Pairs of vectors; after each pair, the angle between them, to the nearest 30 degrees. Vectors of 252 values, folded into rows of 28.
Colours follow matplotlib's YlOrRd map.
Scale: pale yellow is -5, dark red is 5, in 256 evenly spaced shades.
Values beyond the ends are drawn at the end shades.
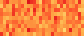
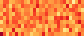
60 degrees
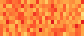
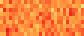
90 degrees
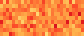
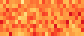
30 degrees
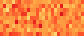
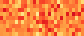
120 degrees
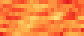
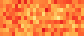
60 degrees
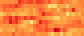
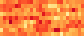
30 degrees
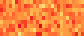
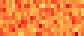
30 degrees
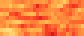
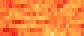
150 degrees
